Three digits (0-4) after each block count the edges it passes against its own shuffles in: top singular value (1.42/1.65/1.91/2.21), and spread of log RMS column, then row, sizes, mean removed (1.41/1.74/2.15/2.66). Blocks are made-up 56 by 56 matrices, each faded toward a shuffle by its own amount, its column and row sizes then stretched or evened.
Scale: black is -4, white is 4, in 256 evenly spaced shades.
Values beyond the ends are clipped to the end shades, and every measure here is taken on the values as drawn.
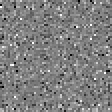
1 1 1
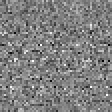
1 0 3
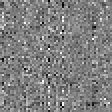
3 3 1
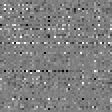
1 2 4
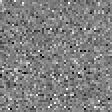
0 0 2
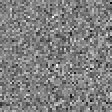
3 2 0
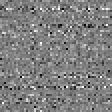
2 0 4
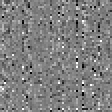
3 4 0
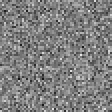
1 0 0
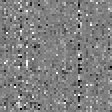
1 4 0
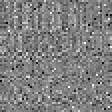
4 0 0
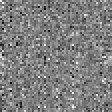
1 3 0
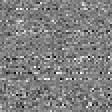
3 0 4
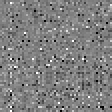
2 1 2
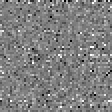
0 1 2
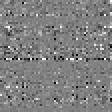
1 2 4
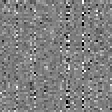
4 4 0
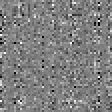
1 4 2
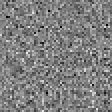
3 1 0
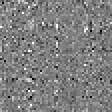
1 2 1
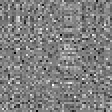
4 0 2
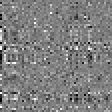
4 3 3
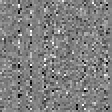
2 4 0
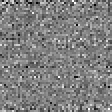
0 0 4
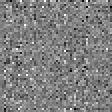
1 3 2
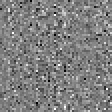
2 3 0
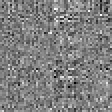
3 3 2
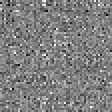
2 0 2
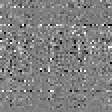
1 2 4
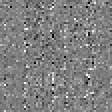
0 3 1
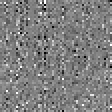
3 3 0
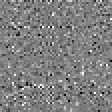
3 1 2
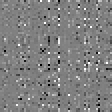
4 4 2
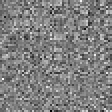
4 1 2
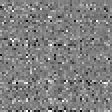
3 1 4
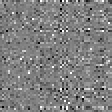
4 1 3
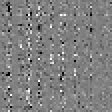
2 4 1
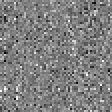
3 3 0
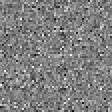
0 1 2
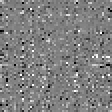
1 3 3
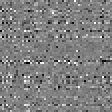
4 1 4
